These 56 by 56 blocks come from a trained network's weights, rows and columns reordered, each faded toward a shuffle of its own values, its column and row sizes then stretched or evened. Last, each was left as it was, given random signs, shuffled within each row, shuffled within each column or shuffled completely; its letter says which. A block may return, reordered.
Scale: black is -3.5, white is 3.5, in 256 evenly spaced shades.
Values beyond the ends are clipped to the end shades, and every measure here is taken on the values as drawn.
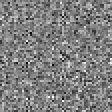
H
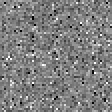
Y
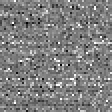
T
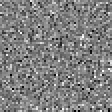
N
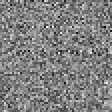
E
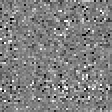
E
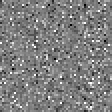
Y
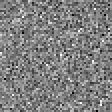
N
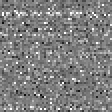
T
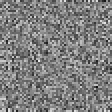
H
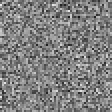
E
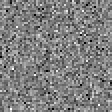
N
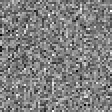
Y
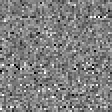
T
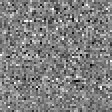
T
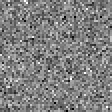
N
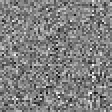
E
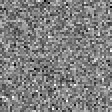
N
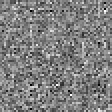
E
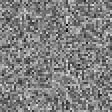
Y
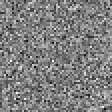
N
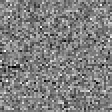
T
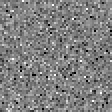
N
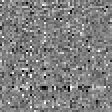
H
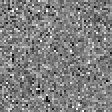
Y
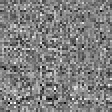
H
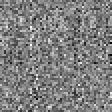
H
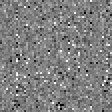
Y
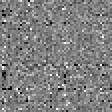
H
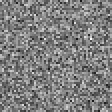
N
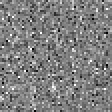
Y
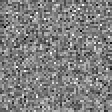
N
